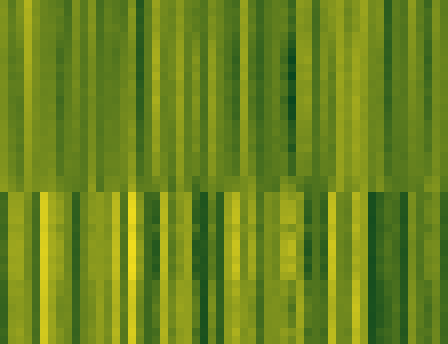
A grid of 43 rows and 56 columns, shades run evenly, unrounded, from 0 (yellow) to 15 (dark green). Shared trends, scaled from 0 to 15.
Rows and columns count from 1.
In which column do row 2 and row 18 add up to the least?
4
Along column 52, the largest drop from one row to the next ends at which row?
25
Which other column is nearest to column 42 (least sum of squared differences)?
21
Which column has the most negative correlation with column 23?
12
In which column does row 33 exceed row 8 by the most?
20
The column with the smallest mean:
17
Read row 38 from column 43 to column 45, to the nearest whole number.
8 8 3
